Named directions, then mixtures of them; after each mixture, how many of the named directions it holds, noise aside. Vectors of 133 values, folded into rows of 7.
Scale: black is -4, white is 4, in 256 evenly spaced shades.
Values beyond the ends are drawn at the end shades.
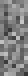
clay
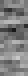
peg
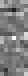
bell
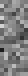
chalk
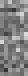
two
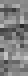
four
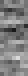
one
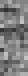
four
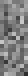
one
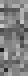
four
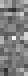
one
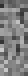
three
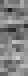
one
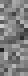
one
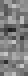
two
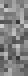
three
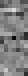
one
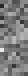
one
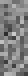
one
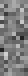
two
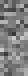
four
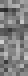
four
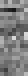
two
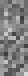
one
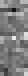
one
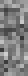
four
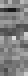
two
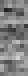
one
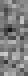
two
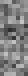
two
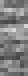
one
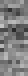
two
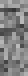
four
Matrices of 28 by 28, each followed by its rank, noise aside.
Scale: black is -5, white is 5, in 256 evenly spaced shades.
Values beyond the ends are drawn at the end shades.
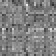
three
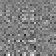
four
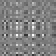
one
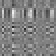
one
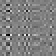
one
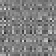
two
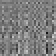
three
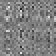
three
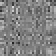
three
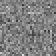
six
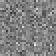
six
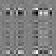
one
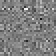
four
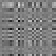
one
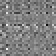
three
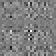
three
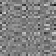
three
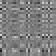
one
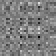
two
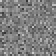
six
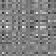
two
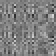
two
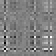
one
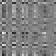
one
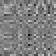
three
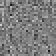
six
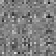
four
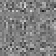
three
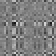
one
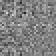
six
